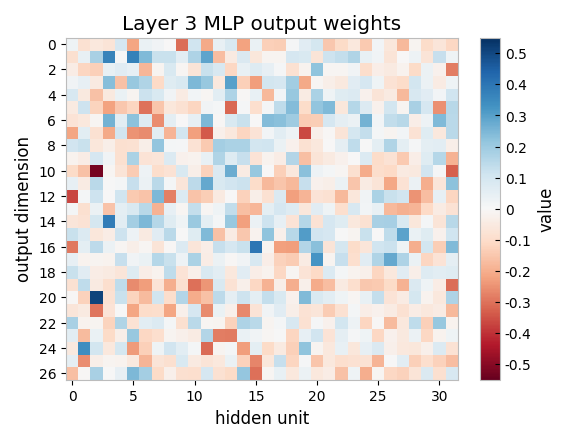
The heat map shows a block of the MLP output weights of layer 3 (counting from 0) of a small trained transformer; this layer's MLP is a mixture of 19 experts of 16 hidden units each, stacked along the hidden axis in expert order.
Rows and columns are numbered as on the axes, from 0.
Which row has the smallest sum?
19
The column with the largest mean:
4
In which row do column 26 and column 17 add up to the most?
6
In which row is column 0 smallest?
12
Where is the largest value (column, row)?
2, 20
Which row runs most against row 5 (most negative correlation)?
14
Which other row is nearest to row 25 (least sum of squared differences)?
21
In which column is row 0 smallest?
9
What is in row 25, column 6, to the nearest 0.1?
-0.2
